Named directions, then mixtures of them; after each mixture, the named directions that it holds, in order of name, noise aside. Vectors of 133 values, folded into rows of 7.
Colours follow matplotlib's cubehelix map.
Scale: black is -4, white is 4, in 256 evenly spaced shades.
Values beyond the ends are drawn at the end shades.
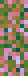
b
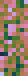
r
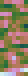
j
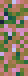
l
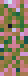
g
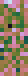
g.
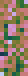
r.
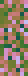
b.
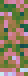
b, j.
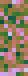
j, l.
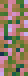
b, r.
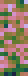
j, r.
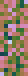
r.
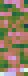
j.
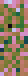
g.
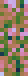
g, r.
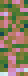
b, j.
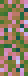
b.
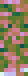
g, j.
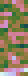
j.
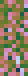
b.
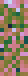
g.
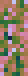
l, r.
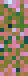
g.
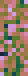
r.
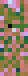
g.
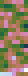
j.
